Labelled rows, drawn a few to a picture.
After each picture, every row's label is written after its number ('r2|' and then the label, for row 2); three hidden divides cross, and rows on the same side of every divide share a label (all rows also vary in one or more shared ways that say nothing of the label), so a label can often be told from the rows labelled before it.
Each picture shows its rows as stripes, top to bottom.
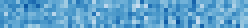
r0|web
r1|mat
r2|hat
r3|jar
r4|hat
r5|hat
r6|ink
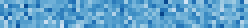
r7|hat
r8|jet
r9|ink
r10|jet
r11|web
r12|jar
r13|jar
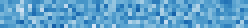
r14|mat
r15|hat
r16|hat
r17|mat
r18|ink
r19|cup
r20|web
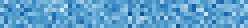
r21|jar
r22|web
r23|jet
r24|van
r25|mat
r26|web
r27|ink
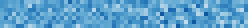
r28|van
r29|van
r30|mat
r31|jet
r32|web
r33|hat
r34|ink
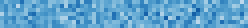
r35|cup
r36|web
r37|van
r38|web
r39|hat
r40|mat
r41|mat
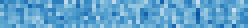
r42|mat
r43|mat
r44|van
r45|van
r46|van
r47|van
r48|mat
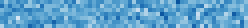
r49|ink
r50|van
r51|mat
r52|jet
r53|hat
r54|web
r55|mat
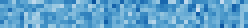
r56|ink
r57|jet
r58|jet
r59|van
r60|van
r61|ink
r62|cup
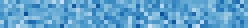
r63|jar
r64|hat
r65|jar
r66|jet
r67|ink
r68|mat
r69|hat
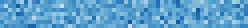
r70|hat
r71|jar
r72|van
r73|cup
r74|jar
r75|ink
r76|mat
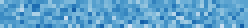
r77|mat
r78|jet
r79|hat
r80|ink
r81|mat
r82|van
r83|hat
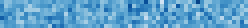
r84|van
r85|ink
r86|ink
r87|jet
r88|hat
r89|hat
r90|mat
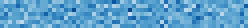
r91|ink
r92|cup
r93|ink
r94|web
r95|van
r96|hat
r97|cup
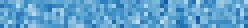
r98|hat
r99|hat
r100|ink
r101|jar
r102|cup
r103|van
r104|jar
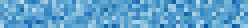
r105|jet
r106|ink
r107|ink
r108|jar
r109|web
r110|mat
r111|jet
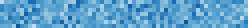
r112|mat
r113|van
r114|hat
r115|jet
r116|cup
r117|mat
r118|jar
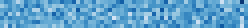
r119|hat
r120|jet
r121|cup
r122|web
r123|cup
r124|jet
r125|jar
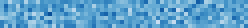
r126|van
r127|web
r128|mat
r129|ink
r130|cup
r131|ink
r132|jar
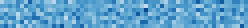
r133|cup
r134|jet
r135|cup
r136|hat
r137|mat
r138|van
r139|web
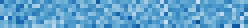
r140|hat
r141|cup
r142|cup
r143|hat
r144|jar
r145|cup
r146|jar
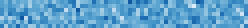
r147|ink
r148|ink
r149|mat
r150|cup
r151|van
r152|web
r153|jar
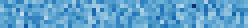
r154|van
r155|mat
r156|jar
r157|jet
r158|mat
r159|hat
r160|jet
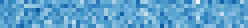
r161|jet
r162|ink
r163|mat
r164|jet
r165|hat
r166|mat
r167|cup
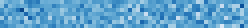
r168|jet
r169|web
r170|van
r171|jet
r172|mat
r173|van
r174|hat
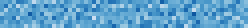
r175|jar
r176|web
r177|jar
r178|mat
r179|web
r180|cup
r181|ink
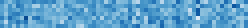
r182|van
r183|jar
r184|van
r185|cup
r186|jet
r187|jar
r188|jar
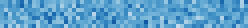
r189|cup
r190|cup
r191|jar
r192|web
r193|hat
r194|ink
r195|web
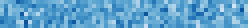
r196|cup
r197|web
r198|hat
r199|van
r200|web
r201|hat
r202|jet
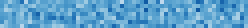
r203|van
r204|jar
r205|cup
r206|hat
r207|hat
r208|ink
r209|jet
